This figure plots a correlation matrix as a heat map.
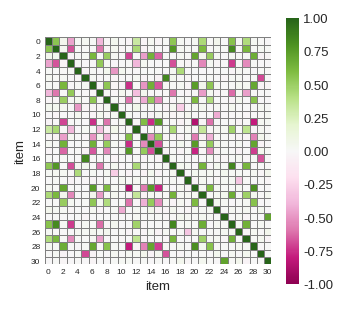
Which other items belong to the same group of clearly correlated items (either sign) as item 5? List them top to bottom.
16, 29
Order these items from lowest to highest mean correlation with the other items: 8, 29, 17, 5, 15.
15, 29, 5, 8, 17
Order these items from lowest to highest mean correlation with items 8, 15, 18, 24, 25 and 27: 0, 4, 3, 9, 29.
3, 9, 29, 4, 0
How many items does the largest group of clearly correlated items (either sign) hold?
10
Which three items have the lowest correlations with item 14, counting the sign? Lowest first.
11, 15, 13
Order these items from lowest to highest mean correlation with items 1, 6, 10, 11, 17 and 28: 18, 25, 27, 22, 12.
18, 22, 12, 27, 25
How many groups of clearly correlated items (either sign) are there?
7
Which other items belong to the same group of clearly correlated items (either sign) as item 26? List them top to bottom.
19
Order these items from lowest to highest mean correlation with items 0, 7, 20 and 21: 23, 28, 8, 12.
23, 12, 8, 28
